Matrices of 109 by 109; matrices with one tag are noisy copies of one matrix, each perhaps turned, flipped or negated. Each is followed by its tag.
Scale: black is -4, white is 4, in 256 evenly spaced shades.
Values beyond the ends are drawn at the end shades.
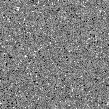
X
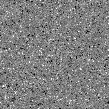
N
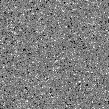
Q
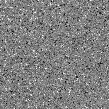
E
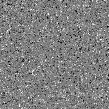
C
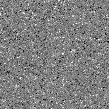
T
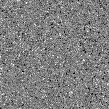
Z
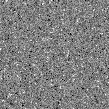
N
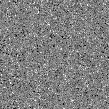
T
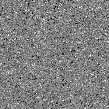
T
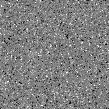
Q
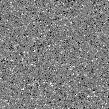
Z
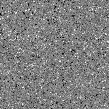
T
